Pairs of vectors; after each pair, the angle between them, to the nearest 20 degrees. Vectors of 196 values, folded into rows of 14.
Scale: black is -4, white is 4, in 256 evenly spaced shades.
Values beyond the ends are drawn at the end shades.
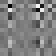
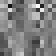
40 degrees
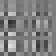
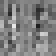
120 degrees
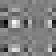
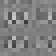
80 degrees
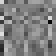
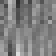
120 degrees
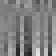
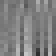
160 degrees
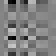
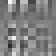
140 degrees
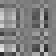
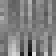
80 degrees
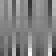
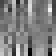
160 degrees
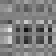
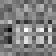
160 degrees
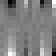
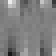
160 degrees
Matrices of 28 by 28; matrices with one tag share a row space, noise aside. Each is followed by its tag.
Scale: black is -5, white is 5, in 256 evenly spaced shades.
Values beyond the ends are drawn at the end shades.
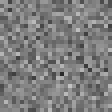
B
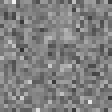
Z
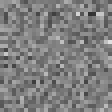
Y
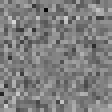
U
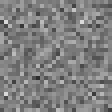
U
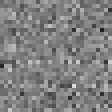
Z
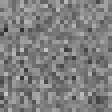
U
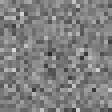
Z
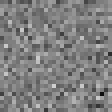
U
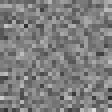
Y
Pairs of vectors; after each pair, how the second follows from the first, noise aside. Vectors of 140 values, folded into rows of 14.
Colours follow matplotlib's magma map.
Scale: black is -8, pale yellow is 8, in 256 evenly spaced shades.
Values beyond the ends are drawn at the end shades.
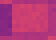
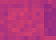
reversed, shrunk.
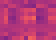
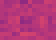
reversed, negated, shrunk.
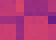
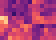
reversed, negated, scaled up.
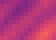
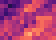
reversed, negated, scaled up.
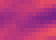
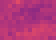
wrapped around, negated, shrunk.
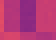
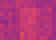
reversed, negated, shrunk.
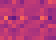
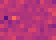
negated, partly zeroed.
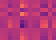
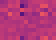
negated, partly zeroed.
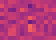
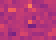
negated, partly zeroed.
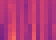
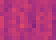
wrapped around, negated, shrunk.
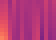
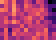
reversed, negated, scaled up.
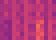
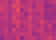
reversed, shrunk.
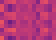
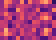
reversed, negated, scaled up.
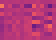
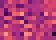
reversed, negated, scaled up.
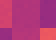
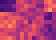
reversed, negated, scaled up.
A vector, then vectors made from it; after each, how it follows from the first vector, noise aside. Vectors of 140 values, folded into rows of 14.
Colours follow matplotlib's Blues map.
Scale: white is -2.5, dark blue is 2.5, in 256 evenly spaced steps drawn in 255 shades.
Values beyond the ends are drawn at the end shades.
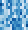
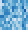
negated, shrunk.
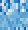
wrapped around, partly zeroed.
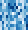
reversed.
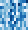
wrapped around, negated.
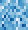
wrapped around, partly zeroed.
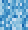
negated, shrunk.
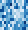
wrapped around, negated.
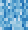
negated, shrunk.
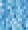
negated, shrunk.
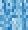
negated, shrunk.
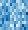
wrapped around, partly zeroed.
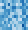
negated, shrunk.
